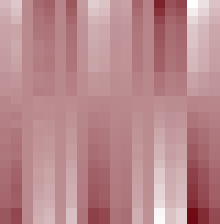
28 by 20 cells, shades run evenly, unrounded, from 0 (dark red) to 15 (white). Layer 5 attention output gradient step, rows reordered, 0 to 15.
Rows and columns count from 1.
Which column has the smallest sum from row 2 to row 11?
15
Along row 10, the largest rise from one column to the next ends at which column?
18
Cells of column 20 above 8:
12
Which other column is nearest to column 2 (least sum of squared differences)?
10
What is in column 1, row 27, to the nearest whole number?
5
